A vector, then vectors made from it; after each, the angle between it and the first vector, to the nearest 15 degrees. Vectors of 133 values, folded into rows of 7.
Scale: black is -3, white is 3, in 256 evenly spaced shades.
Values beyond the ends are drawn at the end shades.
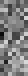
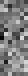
30 degrees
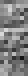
135 degrees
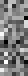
135 degrees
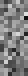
135 degrees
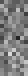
45 degrees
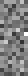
60 degrees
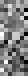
165 degrees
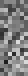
30 degrees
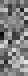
15 degrees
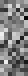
165 degrees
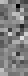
90 degrees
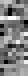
60 degrees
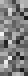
135 degrees
